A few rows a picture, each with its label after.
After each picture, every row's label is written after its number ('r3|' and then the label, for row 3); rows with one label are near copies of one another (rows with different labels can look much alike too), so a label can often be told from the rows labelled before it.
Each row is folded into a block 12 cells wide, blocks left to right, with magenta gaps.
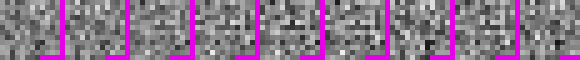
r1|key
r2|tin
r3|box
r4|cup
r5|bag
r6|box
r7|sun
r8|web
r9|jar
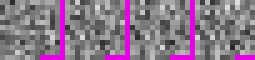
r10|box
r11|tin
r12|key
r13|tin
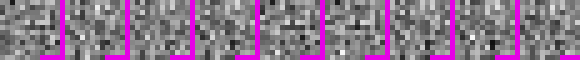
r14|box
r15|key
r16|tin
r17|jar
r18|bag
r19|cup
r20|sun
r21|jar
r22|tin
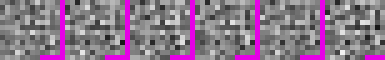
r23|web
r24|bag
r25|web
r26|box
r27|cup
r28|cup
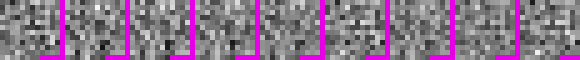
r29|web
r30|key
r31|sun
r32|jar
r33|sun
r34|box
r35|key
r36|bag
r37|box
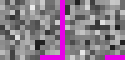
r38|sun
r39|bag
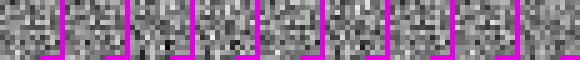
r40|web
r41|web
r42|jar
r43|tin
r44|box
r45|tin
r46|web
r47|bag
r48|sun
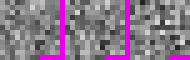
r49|sun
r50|sun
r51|web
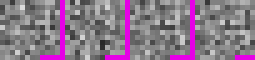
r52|bag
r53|jar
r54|web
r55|box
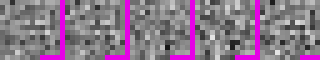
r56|box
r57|box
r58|jar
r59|jar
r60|box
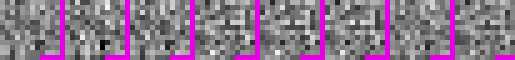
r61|key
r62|jar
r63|tin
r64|box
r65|box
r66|box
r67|jar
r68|box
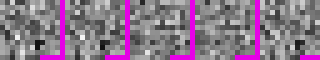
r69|jar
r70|sun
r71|box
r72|box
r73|sun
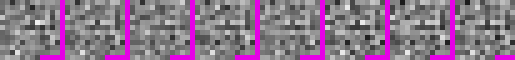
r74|cup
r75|box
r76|bag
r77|box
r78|web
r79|bag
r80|box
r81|bag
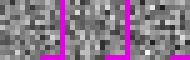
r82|bag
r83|sun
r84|box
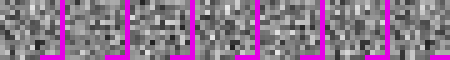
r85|key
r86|bag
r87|cup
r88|tin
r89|cup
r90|tin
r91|key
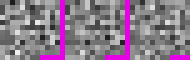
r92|cup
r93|bag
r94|bag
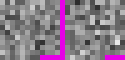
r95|sun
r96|web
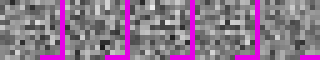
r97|cup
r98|tin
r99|bag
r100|web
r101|key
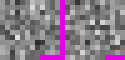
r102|key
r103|web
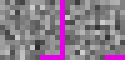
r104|key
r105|cup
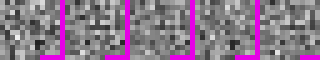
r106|sun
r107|web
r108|bag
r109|jar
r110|cup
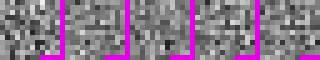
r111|tin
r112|cup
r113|jar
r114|box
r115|web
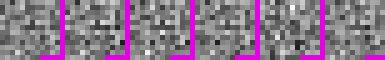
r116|bag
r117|box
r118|web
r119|box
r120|tin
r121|web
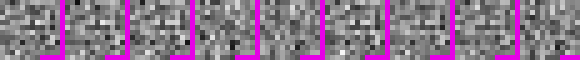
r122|cup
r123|bag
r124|box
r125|jar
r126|key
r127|box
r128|cup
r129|bag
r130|tin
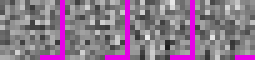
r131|bag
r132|web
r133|jar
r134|jar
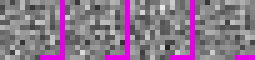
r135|cup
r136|box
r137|tin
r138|box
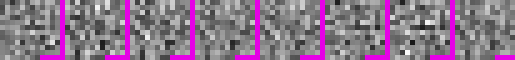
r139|web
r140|tin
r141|sun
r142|sun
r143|sun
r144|cup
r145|cup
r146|key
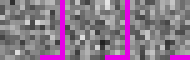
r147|box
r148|jar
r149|sun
